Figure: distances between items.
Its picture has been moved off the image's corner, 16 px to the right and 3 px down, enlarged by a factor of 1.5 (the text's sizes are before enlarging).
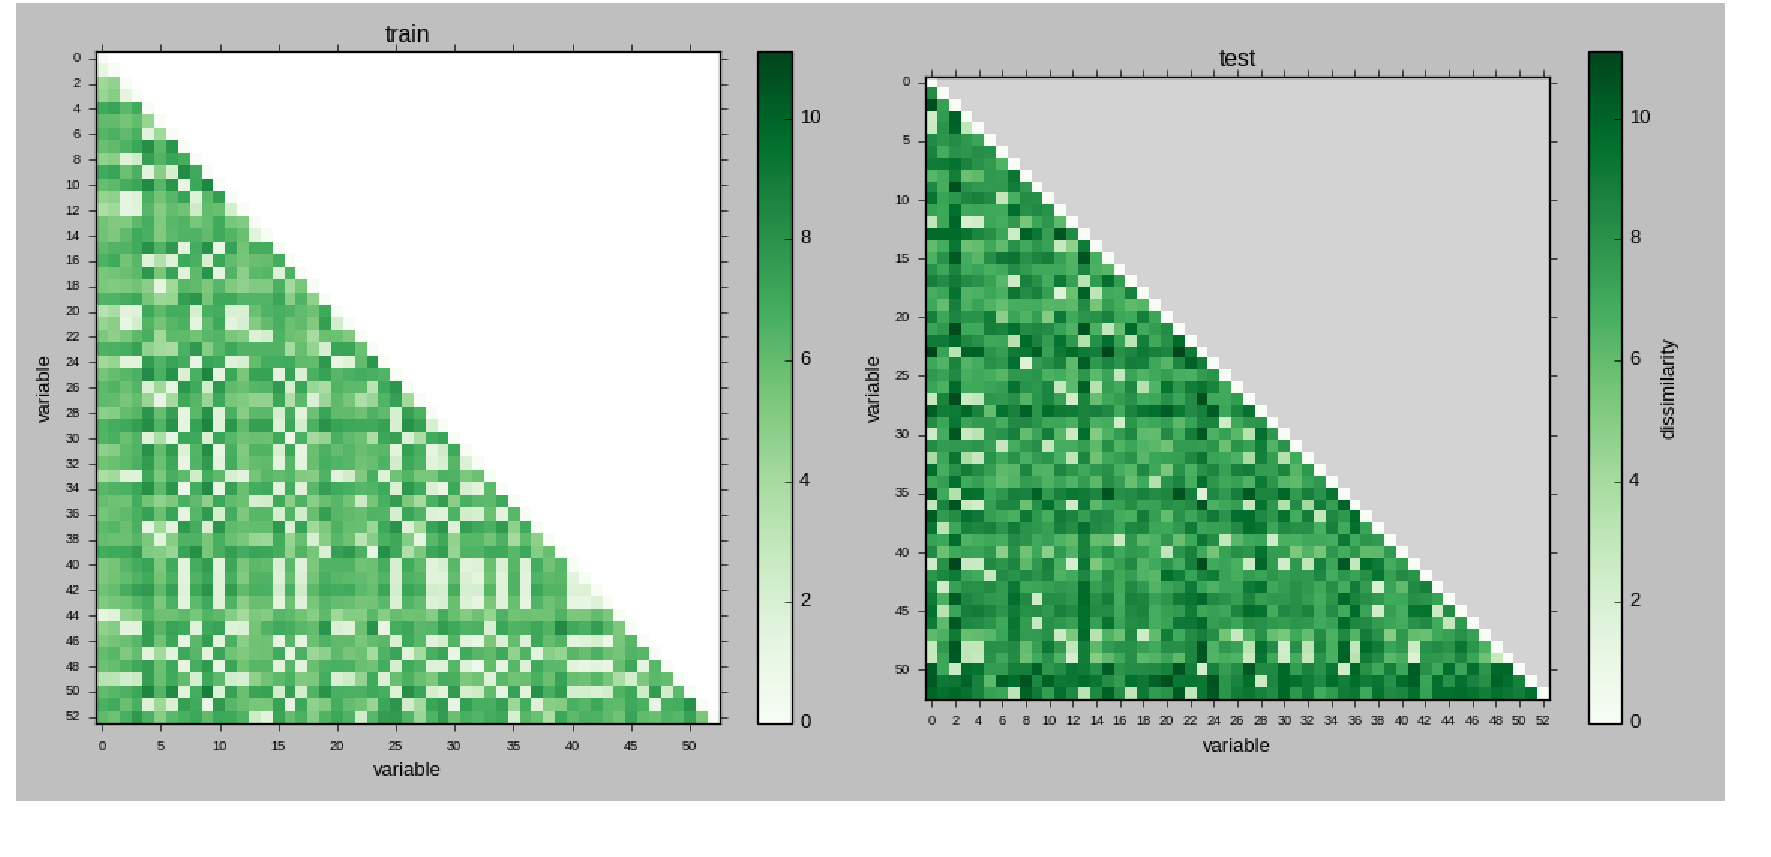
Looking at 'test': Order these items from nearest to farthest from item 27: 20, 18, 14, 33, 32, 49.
49, 32, 14, 18, 20, 33
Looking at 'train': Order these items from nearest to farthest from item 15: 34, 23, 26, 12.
34, 12, 23, 26
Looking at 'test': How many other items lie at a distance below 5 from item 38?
3
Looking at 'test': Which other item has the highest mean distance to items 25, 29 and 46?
2
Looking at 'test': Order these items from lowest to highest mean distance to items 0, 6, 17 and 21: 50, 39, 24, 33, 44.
39, 33, 24, 44, 50
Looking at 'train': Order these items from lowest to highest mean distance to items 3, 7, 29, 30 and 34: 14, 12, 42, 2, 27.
42, 12, 2, 27, 14
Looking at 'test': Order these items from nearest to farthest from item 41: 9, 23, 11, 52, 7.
11, 9, 7, 52, 23
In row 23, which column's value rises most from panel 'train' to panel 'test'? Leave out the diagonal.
39
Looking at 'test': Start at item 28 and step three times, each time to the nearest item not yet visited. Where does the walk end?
42
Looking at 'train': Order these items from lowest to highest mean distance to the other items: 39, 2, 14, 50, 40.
40, 2, 50, 14, 39
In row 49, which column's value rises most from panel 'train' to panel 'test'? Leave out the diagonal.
2
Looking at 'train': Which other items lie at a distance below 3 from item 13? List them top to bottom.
14, 22, 35, 52
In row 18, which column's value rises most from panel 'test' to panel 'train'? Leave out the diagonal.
11
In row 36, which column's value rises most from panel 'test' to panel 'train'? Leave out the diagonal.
4
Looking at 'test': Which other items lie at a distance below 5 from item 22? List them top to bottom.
7, 13, 17, 52
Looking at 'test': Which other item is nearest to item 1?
43
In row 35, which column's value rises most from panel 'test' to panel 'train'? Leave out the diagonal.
50
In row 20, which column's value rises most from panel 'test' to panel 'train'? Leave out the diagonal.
40
